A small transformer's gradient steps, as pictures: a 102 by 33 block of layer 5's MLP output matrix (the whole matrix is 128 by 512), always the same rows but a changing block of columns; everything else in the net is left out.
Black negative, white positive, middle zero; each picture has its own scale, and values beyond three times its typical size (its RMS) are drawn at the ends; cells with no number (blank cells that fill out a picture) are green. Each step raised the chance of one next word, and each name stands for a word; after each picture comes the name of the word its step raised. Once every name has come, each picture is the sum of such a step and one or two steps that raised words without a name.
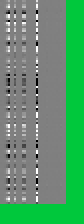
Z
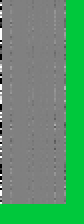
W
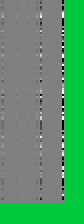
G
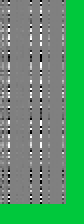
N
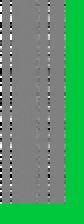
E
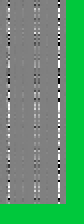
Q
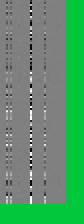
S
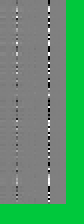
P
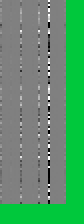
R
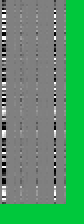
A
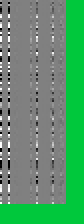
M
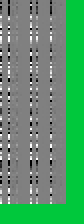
M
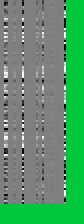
W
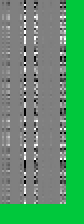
M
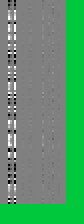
N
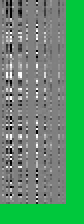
N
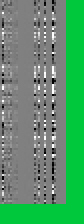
W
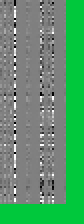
S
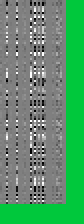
P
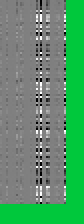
A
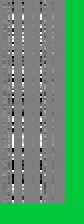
M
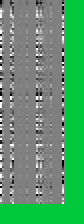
M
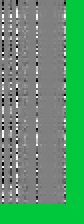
A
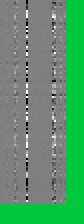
G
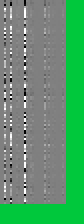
Q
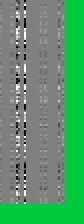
W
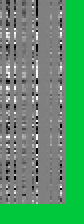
W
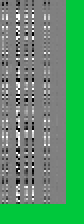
A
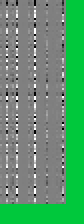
A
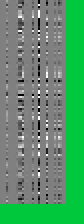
G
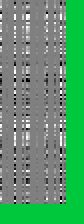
Z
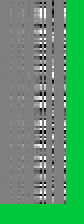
R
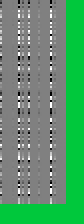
M
